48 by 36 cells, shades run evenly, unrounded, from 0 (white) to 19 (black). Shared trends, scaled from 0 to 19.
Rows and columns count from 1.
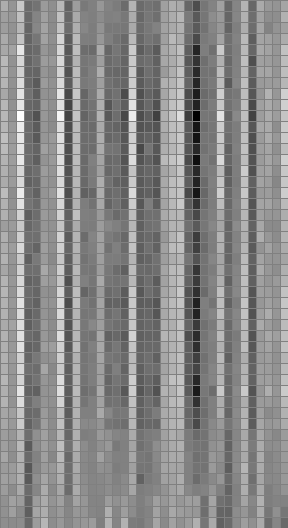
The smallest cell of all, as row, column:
11, 3
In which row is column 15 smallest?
46
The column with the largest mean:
25
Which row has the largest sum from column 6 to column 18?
12
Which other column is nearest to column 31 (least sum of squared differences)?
10
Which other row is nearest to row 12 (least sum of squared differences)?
13
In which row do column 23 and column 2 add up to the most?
48
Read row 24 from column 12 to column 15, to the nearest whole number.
10 7 10 10
